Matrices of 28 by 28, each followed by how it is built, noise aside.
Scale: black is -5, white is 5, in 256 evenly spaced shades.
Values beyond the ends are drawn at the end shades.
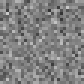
repeating columns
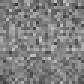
repeating columns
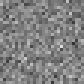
noise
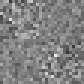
block diagonal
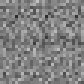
repeating columns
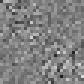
block diagonal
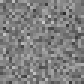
noise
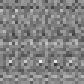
repeating columns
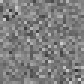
block diagonal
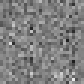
uneven columns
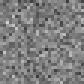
noise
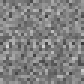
repeating columns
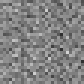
repeating rows
